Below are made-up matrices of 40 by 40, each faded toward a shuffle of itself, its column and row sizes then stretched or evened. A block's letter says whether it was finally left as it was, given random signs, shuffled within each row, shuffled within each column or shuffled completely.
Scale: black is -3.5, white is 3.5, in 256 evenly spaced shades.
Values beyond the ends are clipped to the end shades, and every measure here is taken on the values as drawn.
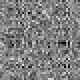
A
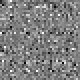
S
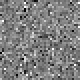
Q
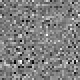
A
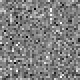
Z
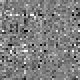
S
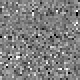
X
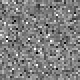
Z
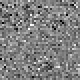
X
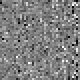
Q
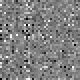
S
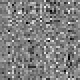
A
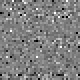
X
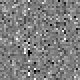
Q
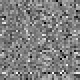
A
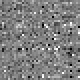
A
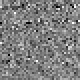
X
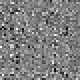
A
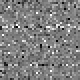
X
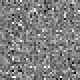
Q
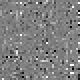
S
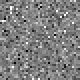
Z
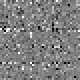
S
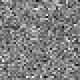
X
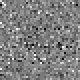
X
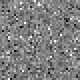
Q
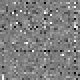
S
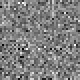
X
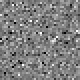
X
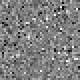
Z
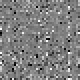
S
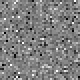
Z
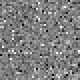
Z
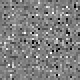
S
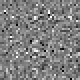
A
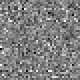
X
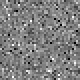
Z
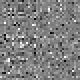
A
